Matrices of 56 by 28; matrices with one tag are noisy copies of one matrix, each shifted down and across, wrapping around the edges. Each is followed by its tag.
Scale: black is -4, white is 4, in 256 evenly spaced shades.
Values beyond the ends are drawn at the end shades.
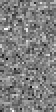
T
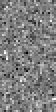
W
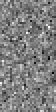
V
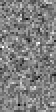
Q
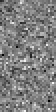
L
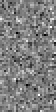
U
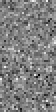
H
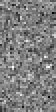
T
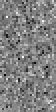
V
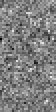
H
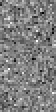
L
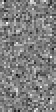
W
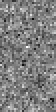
L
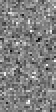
H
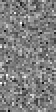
U
